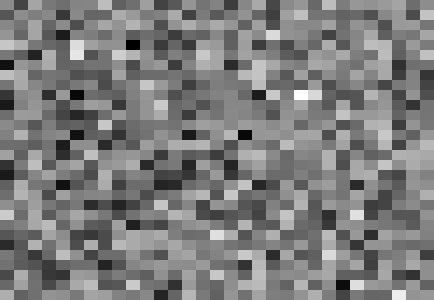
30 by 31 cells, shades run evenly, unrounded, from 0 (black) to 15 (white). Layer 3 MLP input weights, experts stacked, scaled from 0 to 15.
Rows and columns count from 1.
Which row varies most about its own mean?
10
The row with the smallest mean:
19
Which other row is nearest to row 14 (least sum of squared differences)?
12
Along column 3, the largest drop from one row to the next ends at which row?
26
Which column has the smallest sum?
5
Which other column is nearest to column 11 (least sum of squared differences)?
23
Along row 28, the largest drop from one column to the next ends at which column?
29
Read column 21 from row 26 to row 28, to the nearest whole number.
10 7 8
